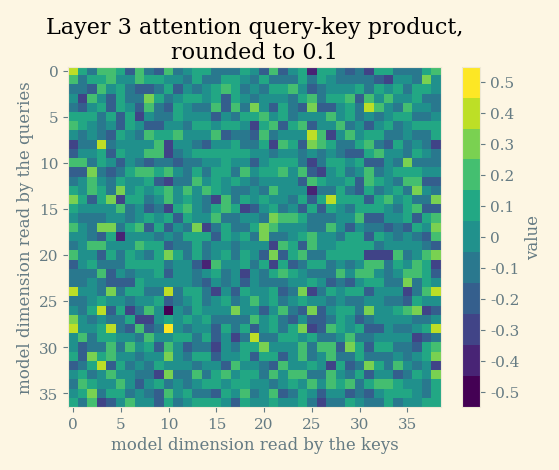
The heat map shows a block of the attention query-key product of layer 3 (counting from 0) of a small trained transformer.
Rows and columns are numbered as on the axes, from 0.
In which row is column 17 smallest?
29
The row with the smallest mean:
23
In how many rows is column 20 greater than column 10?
20
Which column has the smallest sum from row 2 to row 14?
4
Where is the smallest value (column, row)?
10, 26
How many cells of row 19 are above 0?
13
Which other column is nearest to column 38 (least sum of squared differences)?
24
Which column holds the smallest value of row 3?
1
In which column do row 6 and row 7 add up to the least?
19
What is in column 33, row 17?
-0.2
